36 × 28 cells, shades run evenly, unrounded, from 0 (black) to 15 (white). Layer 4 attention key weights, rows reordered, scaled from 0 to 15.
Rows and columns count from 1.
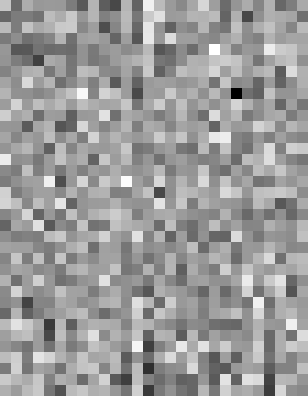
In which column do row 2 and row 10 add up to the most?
15
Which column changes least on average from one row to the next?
12
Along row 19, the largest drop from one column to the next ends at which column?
7
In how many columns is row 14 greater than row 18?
12
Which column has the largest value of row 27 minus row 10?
26
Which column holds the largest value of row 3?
14
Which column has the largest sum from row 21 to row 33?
13
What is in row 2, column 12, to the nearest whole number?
11
